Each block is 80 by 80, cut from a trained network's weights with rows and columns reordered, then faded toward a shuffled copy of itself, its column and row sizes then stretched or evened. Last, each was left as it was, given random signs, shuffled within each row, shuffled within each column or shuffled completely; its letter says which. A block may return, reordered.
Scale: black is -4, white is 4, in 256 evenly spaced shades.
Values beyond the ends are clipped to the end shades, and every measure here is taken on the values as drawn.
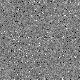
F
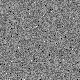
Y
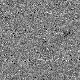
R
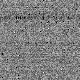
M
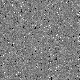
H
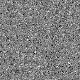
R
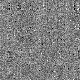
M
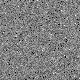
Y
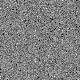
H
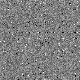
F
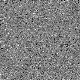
R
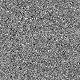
R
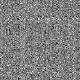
M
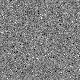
Y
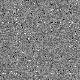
F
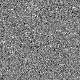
R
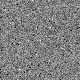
Y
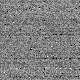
M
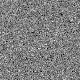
R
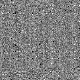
M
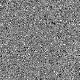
F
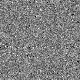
R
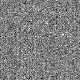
M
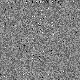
F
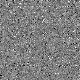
F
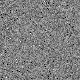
H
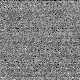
R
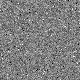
Y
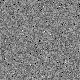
Y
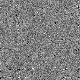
F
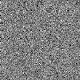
M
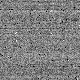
R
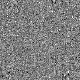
H
